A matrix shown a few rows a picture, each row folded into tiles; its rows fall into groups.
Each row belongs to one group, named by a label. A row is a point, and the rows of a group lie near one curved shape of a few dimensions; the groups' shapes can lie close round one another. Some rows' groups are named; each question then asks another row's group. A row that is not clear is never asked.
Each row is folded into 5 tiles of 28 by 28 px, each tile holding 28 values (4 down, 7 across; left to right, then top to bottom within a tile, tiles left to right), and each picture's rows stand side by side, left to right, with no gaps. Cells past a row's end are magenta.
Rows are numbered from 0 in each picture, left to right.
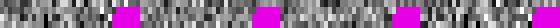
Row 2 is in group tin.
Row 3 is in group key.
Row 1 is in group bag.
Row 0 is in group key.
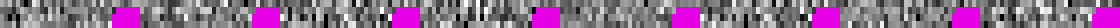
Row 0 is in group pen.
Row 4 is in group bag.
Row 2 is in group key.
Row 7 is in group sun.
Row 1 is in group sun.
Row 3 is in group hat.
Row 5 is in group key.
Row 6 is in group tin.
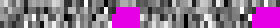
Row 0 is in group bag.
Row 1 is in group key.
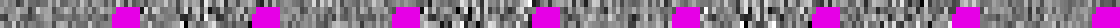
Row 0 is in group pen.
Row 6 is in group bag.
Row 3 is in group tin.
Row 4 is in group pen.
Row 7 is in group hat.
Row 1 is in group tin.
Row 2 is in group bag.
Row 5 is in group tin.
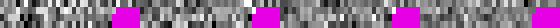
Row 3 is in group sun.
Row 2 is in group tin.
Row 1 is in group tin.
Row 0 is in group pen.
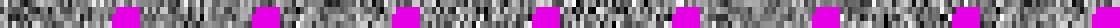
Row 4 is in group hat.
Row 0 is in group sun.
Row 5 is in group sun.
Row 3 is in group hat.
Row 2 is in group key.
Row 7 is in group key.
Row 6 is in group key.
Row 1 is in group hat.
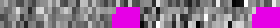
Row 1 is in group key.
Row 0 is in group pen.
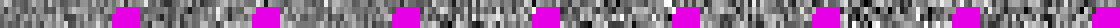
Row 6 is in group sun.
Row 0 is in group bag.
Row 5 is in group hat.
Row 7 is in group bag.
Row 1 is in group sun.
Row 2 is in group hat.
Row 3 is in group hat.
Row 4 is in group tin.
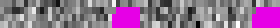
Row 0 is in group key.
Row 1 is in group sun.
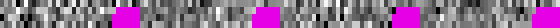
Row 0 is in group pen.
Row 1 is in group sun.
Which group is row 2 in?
hat
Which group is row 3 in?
key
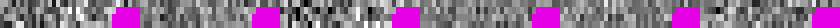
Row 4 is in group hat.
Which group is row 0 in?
sun
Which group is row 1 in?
sun
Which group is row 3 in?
hat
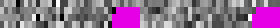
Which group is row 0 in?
hat
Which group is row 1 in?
key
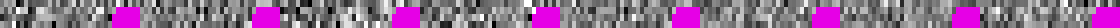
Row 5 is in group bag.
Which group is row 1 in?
hat
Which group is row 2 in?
sun
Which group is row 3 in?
tin
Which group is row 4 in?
hat
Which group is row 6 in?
hat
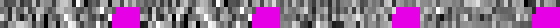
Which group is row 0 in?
key
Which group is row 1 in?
key
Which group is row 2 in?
hat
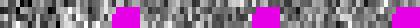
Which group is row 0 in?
sun
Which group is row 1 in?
key
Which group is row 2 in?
bag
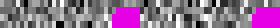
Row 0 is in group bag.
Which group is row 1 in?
bag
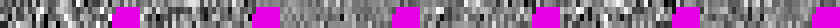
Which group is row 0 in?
key
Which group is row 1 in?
sun
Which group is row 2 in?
hat
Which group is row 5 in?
hat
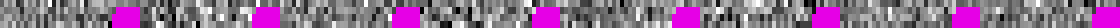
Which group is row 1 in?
sun
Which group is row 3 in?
tin
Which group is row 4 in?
sun
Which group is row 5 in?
sun
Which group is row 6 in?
tin
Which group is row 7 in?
sun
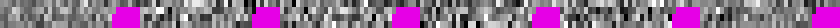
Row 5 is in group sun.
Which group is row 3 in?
key
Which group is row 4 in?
sun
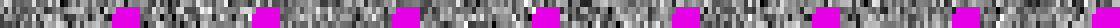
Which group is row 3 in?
tin
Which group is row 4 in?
sun
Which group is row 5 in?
bag
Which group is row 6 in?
pen
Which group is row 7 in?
key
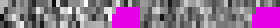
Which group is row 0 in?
sun
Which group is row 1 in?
sun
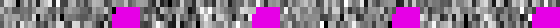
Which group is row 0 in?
hat
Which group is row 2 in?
tin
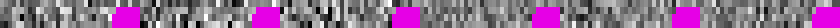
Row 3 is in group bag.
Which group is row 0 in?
sun
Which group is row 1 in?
key
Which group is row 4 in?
sun
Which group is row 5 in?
hat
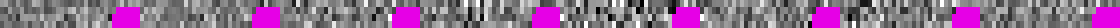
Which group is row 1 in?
hat
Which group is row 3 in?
hat
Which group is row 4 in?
bag
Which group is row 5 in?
bag
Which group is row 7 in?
pen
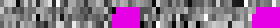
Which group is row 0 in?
hat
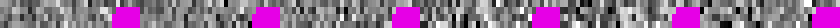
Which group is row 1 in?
bag
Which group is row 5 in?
tin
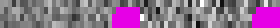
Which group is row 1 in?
bag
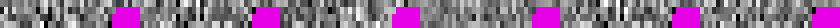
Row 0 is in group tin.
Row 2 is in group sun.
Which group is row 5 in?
hat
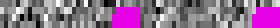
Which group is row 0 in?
sun
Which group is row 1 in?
key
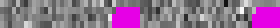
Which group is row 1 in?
bag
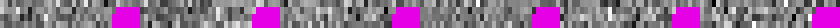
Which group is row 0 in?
sun
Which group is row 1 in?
sun
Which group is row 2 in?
tin
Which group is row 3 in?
hat
